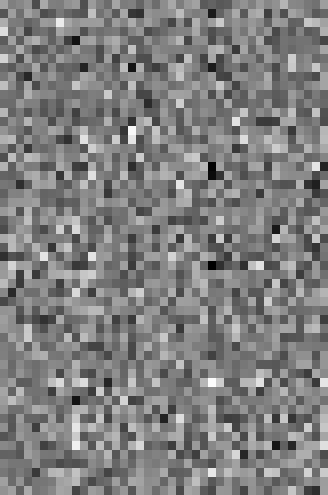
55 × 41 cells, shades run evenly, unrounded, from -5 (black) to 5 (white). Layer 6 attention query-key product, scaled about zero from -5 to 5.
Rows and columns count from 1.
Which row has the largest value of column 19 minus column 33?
14
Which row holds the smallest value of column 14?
43
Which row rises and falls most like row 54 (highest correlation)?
4
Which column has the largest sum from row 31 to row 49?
10
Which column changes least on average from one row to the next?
32
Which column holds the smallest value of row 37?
23
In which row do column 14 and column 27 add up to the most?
49
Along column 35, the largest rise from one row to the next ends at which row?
27
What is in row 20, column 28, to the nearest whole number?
-3
